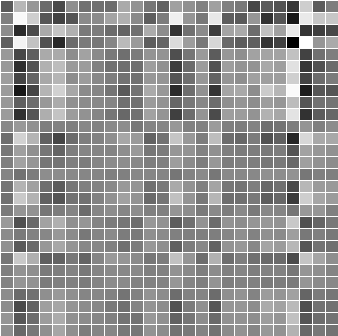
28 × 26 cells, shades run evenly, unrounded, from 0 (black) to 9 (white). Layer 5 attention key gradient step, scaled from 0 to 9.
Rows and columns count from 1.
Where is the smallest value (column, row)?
23, 4
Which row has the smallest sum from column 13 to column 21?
1
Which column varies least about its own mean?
8
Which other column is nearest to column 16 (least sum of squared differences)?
7
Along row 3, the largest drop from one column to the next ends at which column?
24
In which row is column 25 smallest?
3
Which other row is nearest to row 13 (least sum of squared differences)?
14
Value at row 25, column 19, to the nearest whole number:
5
